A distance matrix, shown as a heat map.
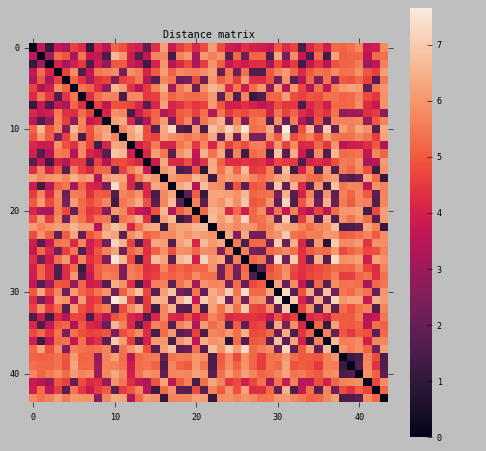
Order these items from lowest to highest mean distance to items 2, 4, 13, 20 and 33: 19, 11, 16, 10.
19, 10, 11, 16
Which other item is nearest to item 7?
0
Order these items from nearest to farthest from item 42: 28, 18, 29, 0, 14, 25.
18, 14, 0, 28, 25, 29
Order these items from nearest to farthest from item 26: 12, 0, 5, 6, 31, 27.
31, 5, 0, 12, 27, 6
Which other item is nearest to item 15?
21
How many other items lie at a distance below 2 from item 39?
5
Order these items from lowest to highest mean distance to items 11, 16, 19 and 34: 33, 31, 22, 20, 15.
15, 22, 33, 20, 31
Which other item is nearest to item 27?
6
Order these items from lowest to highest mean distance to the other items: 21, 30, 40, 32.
32, 21, 30, 40
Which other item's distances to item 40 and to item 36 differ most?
24
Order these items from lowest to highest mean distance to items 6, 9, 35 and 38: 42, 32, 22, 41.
42, 32, 41, 22
